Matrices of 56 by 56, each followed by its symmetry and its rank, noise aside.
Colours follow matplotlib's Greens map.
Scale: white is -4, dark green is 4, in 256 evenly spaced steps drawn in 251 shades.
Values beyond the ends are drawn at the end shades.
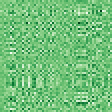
no symmetry, rank five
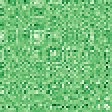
symmetric, rank six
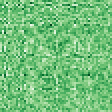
antisymmetric, rank six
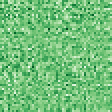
antisymmetric, rank six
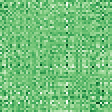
no symmetry, rank five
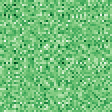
symmetric, rank five
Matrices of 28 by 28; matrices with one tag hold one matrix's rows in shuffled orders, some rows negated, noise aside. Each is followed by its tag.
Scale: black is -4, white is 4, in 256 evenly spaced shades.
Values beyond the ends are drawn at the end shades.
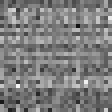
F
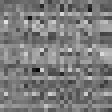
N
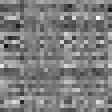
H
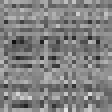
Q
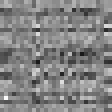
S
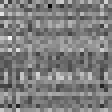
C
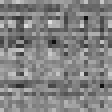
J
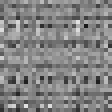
F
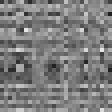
J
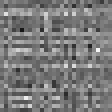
Q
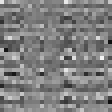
H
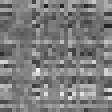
S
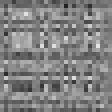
Q
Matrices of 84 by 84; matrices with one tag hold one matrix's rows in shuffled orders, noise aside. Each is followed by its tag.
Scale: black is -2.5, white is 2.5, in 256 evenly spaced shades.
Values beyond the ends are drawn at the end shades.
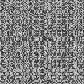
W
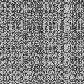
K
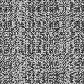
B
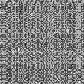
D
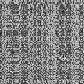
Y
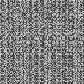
W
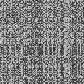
K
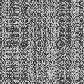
Y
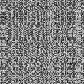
D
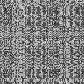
B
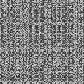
W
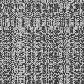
B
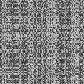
Y
